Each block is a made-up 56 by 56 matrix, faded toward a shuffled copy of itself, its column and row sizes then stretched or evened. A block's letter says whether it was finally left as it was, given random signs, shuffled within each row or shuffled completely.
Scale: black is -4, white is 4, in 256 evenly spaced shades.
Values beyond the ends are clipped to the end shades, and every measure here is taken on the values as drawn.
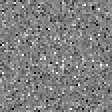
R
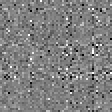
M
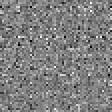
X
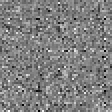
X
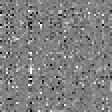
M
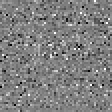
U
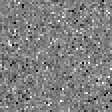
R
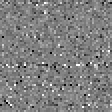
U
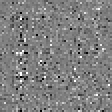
X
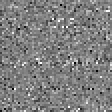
U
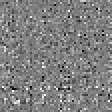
X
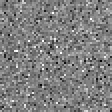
R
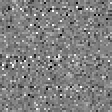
U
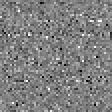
U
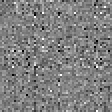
M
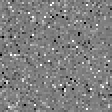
R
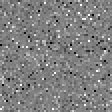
R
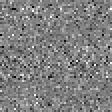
U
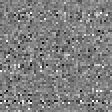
X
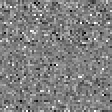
U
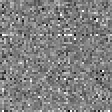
X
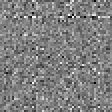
M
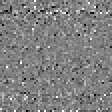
U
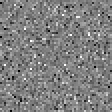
R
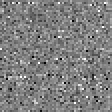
U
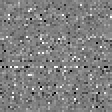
U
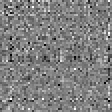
M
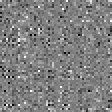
M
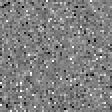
R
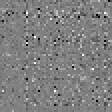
M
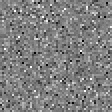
R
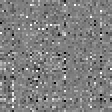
M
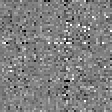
X
